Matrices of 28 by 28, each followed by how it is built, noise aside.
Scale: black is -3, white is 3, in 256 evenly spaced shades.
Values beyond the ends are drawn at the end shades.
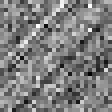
Hankel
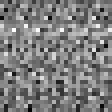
repeating columns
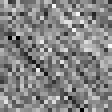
Toeplitz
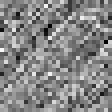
Hankel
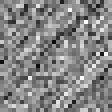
Hankel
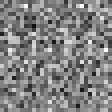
repeating columns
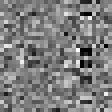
low rank
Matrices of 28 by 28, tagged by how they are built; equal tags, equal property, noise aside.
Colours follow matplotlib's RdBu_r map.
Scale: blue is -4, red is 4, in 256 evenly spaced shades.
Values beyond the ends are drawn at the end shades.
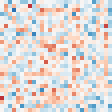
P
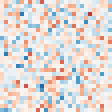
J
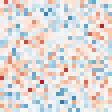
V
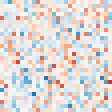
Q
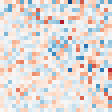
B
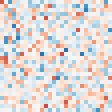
J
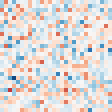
Q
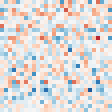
Q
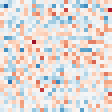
P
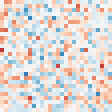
P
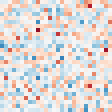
P
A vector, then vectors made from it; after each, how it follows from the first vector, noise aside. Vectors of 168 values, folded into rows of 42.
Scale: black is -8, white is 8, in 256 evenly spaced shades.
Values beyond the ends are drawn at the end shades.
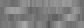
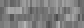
copied.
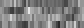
negated, scaled up.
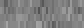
wrapped around, negated, partly zeroed.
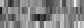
wrapped around, negated, scaled up.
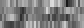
wrapped around, negated, scaled up.
